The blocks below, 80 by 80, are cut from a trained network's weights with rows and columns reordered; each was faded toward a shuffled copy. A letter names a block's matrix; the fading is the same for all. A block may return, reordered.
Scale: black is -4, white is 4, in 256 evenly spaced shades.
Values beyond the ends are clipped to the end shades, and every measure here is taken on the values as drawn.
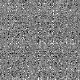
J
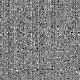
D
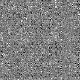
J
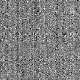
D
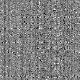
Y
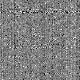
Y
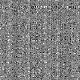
Y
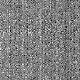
Y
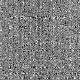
D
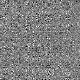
J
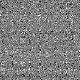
J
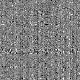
Y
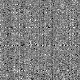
D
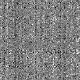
D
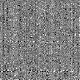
D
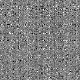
D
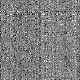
Y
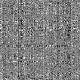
Y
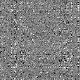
J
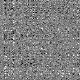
J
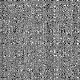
D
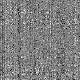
Y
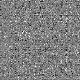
J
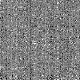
D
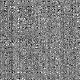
D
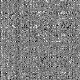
D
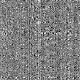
Y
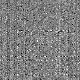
D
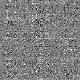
J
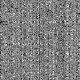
Y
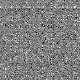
J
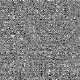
J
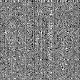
Y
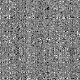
D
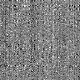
Y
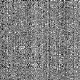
Y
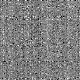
D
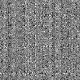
Y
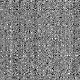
D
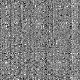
Y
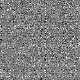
J
